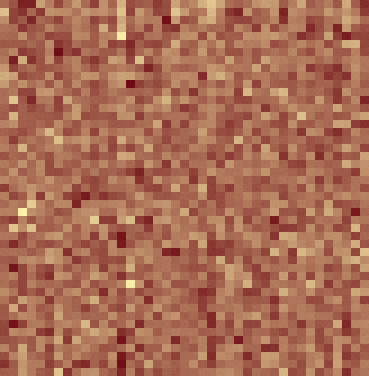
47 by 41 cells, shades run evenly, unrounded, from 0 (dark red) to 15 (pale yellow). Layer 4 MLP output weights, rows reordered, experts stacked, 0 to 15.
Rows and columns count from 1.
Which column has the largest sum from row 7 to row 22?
14
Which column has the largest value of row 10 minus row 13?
25
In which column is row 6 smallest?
15
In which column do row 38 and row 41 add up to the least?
2
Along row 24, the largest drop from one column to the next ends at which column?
24
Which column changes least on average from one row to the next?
36
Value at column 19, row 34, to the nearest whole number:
7
